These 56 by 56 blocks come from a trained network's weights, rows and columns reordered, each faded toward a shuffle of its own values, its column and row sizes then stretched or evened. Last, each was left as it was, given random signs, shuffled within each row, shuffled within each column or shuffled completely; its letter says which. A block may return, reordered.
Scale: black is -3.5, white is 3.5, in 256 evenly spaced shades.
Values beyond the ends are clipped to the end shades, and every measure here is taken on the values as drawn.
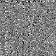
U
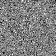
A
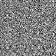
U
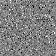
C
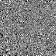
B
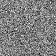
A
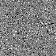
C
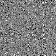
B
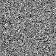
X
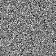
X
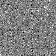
X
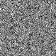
X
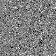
X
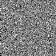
X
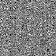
U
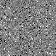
X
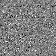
C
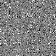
B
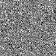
B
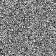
A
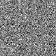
U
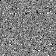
C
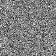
X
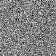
B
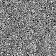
A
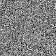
X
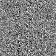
X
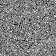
A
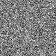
A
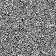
A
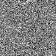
B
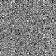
U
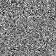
C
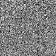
B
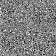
C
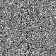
X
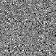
U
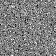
A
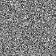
B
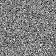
A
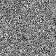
C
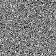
C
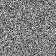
A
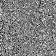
X
